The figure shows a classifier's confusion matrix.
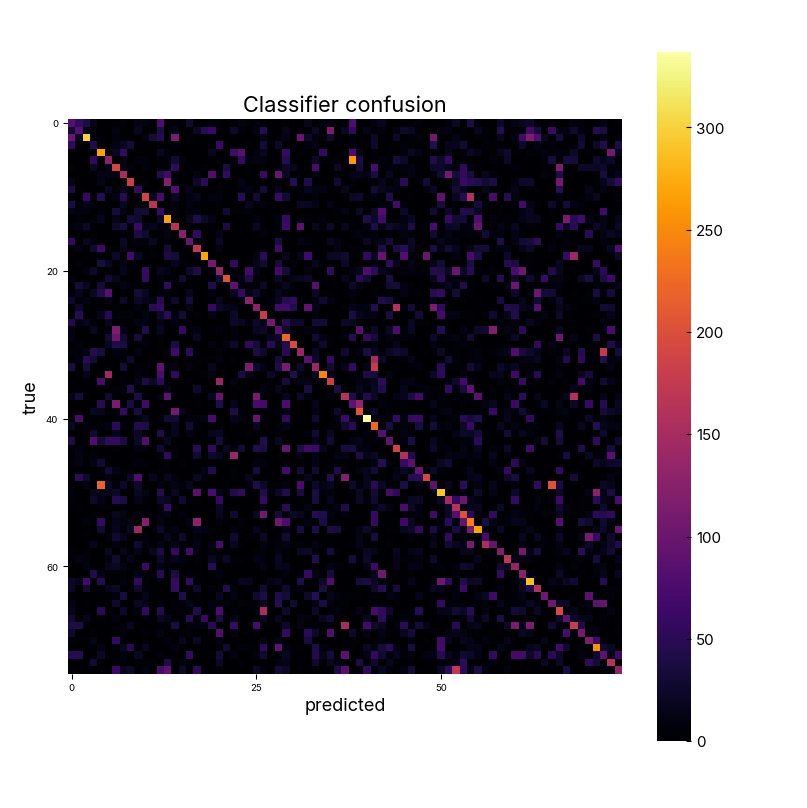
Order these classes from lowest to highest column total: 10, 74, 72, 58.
58, 74, 10, 72
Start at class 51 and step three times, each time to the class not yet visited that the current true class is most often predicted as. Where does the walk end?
50
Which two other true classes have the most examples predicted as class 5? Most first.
34, 23
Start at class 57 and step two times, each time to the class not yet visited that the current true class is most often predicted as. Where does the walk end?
70
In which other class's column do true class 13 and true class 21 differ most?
67
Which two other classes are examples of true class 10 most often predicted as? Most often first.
54, 50
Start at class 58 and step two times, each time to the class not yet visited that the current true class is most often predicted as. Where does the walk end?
42
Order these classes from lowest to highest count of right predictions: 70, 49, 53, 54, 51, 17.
49, 70, 51, 17, 53, 54
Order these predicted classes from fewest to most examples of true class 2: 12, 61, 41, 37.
37, 41, 12, 61
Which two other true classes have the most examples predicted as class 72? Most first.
31, 65
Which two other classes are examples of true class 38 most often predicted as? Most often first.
39, 6
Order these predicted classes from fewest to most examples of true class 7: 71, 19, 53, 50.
71, 50, 53, 19
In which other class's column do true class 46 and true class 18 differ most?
68
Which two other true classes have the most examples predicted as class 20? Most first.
35, 37
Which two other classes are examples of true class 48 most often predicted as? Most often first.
37, 9
